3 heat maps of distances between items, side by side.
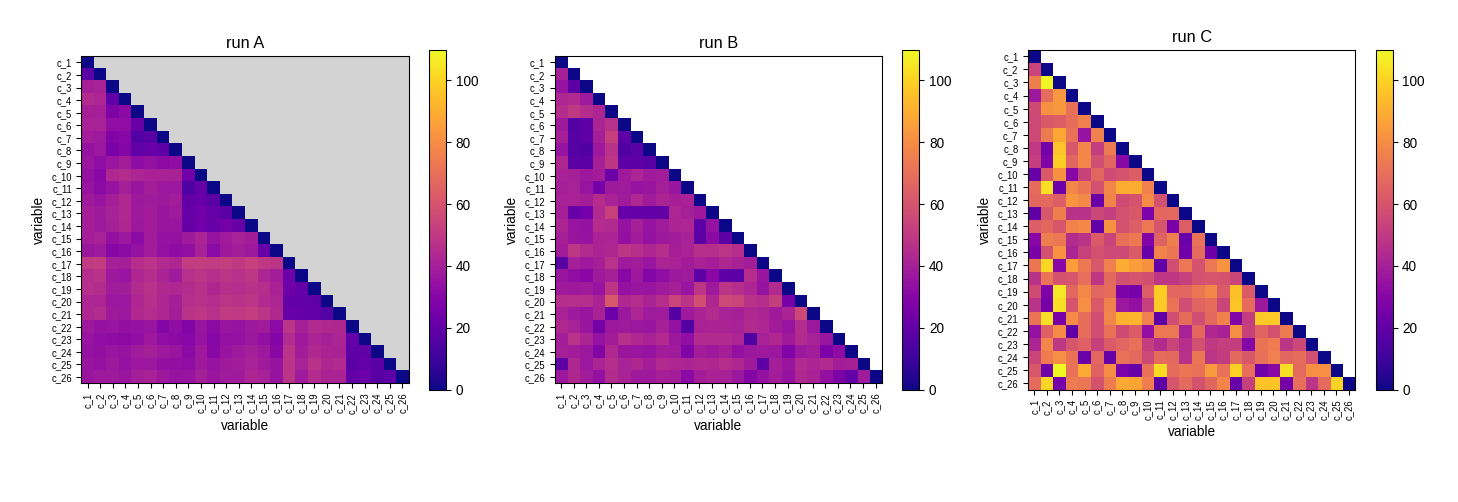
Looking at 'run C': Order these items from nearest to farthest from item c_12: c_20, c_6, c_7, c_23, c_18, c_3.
c_6, c_18, c_23, c_3, c_20, c_7
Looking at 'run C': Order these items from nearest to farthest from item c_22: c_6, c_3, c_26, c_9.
c_6, c_9, c_26, c_3
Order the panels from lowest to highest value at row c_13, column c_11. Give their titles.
run A, run B, run C
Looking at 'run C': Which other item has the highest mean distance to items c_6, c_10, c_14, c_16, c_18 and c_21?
c_25
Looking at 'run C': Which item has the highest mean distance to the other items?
c_3
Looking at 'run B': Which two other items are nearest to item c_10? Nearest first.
c_21, c_5
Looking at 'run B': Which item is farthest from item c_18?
c_20
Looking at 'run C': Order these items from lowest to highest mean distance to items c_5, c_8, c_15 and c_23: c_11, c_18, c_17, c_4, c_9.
c_18, c_4, c_9, c_11, c_17
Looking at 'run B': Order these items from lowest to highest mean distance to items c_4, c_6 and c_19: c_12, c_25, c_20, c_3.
c_3, c_20, c_25, c_12
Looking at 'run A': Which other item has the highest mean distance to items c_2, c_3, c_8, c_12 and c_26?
c_17
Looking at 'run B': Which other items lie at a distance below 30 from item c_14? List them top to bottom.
c_12, c_15, c_18
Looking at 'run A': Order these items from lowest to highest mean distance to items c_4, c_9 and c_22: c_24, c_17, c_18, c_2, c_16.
c_24, c_16, c_2, c_18, c_17
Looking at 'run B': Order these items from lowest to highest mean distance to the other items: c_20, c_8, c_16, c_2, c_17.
c_8, c_2, c_17, c_16, c_20
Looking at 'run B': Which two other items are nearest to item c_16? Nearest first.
c_23, c_26
